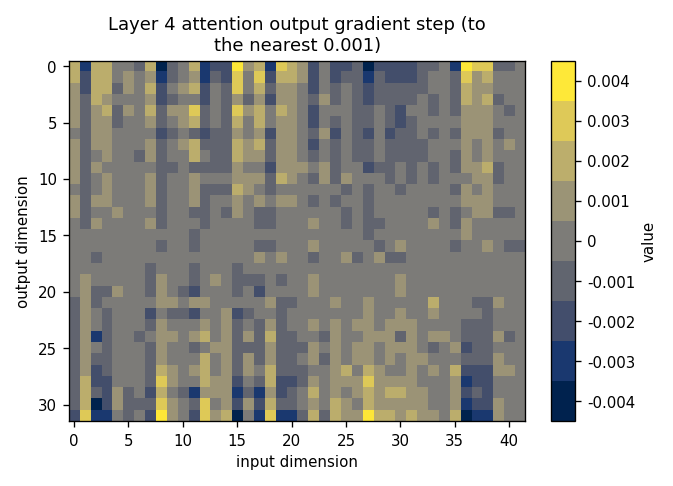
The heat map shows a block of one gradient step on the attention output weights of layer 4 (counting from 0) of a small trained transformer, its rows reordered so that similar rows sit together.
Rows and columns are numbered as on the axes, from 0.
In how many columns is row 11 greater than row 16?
10
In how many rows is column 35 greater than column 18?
6
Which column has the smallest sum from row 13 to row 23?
11
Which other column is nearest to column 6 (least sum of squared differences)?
41
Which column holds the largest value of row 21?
33
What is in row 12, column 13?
0
